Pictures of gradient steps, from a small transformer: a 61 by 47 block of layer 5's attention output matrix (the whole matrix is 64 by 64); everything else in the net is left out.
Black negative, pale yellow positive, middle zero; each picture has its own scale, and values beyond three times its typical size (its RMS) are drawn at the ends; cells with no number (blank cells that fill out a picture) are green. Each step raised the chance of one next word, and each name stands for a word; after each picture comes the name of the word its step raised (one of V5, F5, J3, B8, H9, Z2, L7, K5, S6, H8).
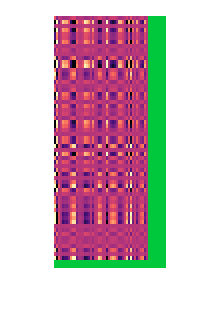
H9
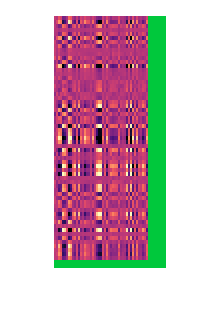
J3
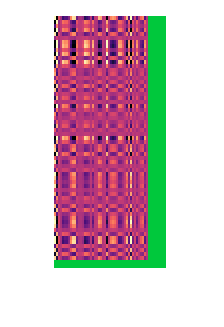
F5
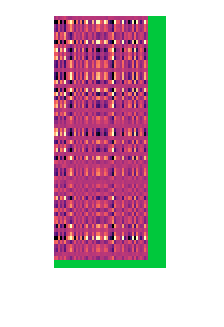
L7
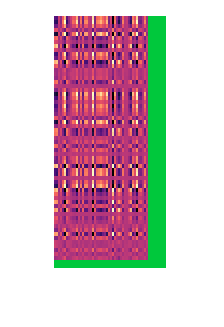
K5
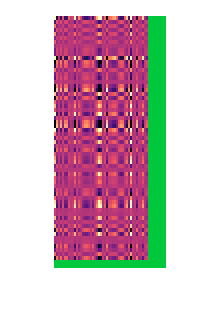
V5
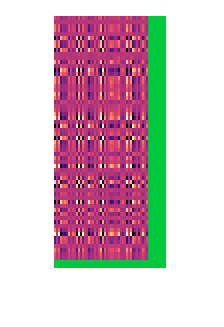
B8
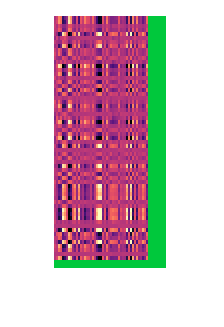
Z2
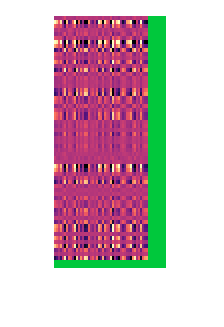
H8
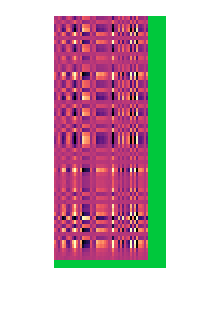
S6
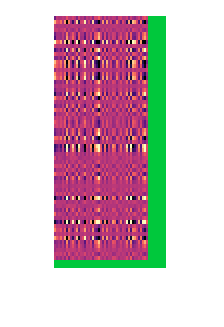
L7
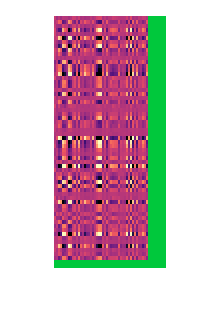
B8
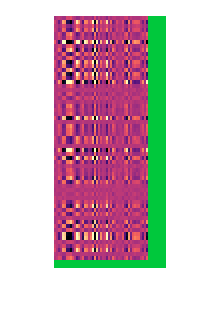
L7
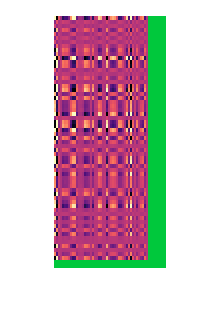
V5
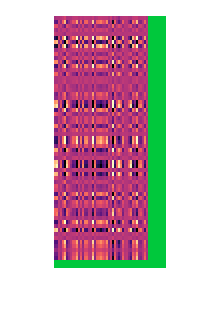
J3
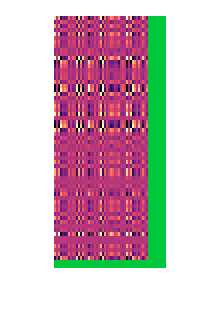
V5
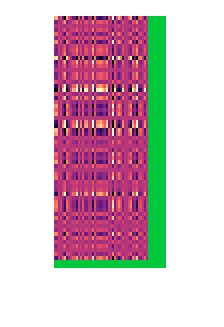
V5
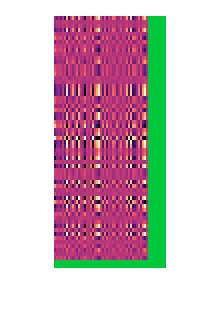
B8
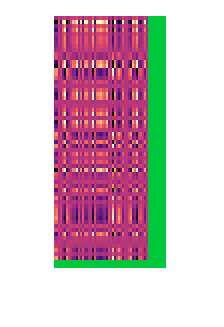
H9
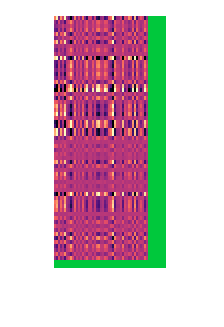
V5
